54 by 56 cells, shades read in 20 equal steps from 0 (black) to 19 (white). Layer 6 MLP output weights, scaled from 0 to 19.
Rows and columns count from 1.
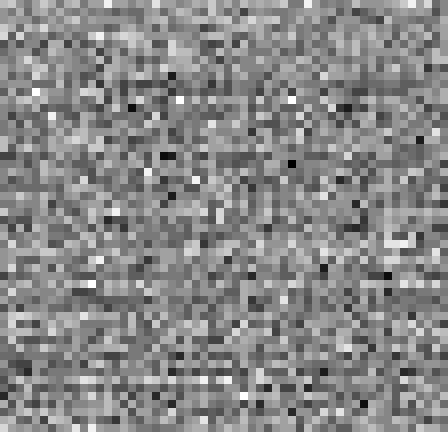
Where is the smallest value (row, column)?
21, 37
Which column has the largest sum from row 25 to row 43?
2
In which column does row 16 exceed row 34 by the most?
41
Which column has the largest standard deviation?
22
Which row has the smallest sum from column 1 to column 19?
49
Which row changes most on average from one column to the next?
23
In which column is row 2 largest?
27
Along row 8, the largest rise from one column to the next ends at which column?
15
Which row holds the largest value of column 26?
48
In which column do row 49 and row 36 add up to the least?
39
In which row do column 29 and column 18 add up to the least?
11
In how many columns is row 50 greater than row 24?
30
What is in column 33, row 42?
12
